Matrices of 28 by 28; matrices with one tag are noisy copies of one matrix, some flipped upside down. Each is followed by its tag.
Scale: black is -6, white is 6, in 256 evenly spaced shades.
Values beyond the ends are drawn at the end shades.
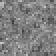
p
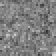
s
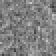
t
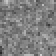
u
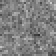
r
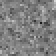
s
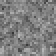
p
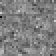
p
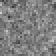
t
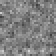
p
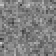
p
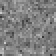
p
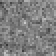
u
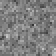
s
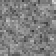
s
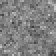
r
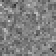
t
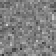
t
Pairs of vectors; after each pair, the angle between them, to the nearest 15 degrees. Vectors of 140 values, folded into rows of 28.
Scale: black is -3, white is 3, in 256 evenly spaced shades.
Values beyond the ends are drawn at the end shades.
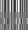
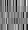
105 degrees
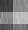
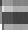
135 degrees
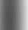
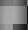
135 degrees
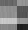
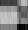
30 degrees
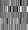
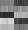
75 degrees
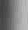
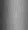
45 degrees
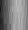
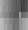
135 degrees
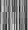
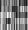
45 degrees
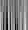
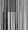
30 degrees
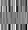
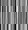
150 degrees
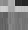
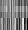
75 degrees
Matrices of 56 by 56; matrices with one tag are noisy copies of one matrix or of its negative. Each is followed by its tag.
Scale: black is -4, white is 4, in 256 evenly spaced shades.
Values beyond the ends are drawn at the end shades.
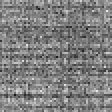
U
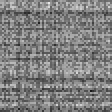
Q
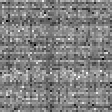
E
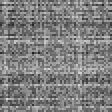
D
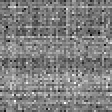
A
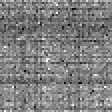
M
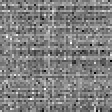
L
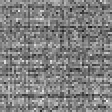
U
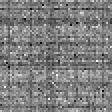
E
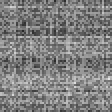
A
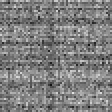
E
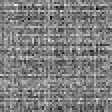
L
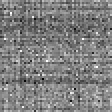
M
